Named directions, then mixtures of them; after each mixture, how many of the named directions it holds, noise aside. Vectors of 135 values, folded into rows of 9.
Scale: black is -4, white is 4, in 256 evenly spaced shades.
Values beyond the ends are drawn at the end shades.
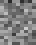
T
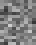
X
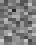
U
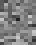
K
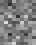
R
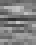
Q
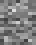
two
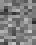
one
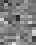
two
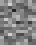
four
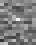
three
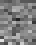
four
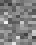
three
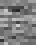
two
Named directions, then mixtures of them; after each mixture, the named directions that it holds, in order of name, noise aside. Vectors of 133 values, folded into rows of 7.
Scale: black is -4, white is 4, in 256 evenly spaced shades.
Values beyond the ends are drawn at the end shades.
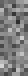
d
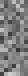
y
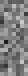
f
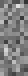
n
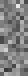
n, y.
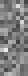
f, n, y.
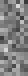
n, y.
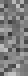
y.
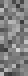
y.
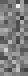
n, y.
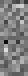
f, n.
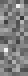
n, y.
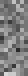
y.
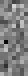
f, n.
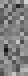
n.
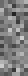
d.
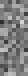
f, y.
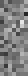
d, f.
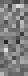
f, n.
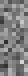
f.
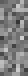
d, n, y.
